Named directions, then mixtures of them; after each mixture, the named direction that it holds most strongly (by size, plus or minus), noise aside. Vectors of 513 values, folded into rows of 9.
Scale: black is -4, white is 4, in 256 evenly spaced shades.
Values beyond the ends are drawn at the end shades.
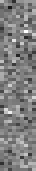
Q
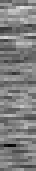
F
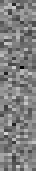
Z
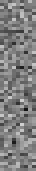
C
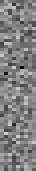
Z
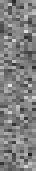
Q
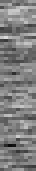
F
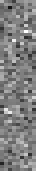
Q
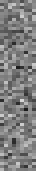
C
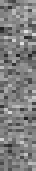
Q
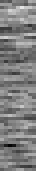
F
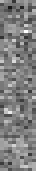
Q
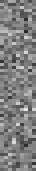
C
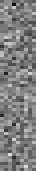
Z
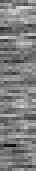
F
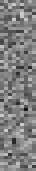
C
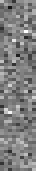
Q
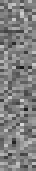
C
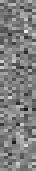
C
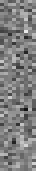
C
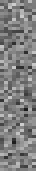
C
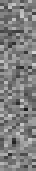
C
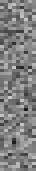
C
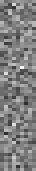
Z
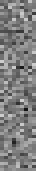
C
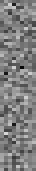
Z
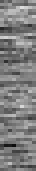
F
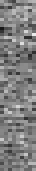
Q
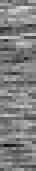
F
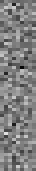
Z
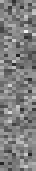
Q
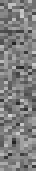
C
